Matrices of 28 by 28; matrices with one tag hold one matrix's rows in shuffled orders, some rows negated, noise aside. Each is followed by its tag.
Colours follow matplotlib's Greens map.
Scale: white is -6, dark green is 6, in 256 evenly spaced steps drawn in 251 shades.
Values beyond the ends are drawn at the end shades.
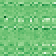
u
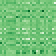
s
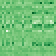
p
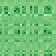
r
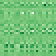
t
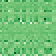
r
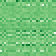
s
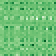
t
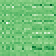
p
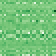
s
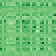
s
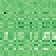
u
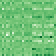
p
